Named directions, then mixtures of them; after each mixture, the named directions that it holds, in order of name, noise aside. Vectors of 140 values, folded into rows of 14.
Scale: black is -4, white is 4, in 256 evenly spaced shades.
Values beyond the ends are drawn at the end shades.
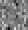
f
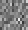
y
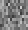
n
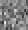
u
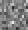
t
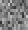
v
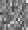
t, y.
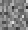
t.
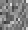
t, y.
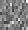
t, y.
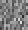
u, y.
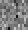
f.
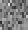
v.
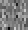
f.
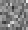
t, y.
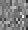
v, y.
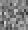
u.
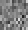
v, y.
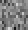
f, v.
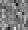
f.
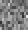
v.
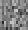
t, u.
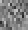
u, v.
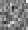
t, y.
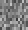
f, y.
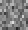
t.
